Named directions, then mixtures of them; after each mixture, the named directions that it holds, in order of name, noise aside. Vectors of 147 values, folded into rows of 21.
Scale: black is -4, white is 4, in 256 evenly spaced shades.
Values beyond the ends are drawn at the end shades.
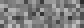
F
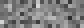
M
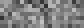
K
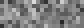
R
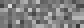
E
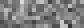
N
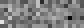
F, M.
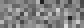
E, F, M.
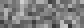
N.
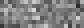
E, N, R.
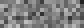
F.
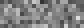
E, M, R.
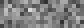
E, R.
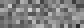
E, K.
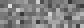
E, M.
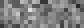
E, K, R.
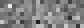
E, M.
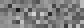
E, F.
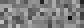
F, M.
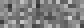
M.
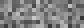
K, M, N.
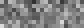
R.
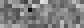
E, K, R.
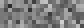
E, N, R.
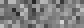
R.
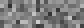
E, M, R.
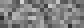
K, N.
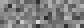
E, K, M.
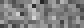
K, M, R.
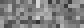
K, M, N.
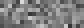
E, K, N.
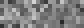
R.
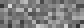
E.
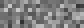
E.
